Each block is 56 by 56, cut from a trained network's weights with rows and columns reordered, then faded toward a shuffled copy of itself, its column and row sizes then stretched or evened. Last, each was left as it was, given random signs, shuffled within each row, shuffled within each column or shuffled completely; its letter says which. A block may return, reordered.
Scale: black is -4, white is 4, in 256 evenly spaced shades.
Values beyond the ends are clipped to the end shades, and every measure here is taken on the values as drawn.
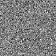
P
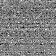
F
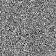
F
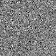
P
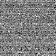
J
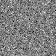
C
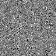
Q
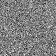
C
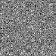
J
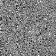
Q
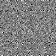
J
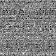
J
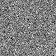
C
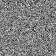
F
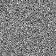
Q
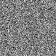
C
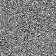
Q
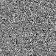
P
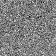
C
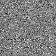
F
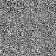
J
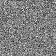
C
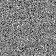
C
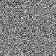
J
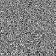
J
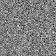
Q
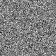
C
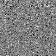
P
